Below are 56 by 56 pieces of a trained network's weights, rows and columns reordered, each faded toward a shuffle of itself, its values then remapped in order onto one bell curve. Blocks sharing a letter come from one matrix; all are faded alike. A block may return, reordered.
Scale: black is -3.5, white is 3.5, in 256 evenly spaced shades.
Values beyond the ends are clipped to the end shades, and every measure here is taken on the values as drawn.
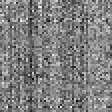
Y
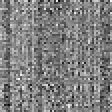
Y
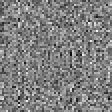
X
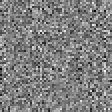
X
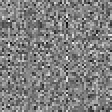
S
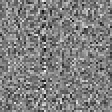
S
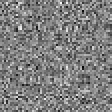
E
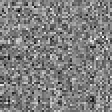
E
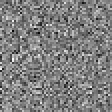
E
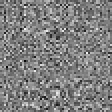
E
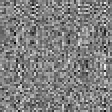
S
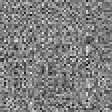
S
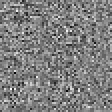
X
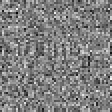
E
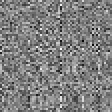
S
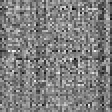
Y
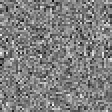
X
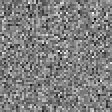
X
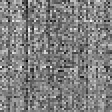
Y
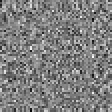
S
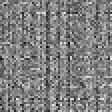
Y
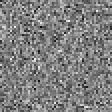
X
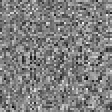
E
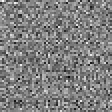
E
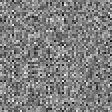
S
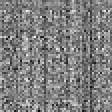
Y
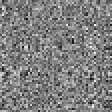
E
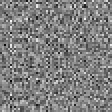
S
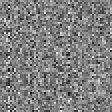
S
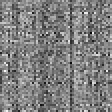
Y
